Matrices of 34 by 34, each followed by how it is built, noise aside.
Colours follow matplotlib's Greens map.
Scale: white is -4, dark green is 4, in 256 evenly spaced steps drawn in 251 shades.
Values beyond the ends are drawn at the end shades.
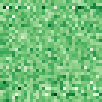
uneven rows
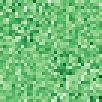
block diagonal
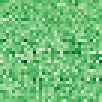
uneven rows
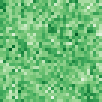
smooth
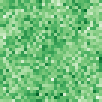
smooth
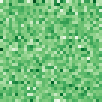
uneven rows
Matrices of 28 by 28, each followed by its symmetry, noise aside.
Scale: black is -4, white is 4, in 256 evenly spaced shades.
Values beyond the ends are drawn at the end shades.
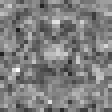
mirrored left to right.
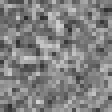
symmetric.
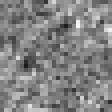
symmetric.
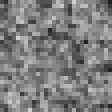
symmetric across the other diagonal.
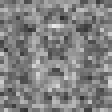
mirrored left to right.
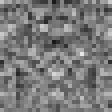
mirrored left to right.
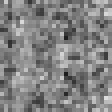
mirrored top to bottom.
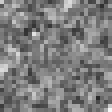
symmetric.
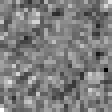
symmetric across the other diagonal.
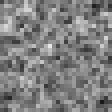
symmetric.
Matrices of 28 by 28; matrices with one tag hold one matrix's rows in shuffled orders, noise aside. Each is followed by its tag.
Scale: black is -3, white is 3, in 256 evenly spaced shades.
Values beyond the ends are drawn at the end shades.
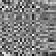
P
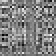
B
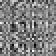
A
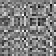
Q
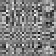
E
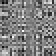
B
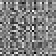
A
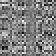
B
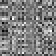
B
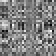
B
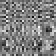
E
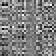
B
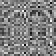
Q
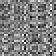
Q
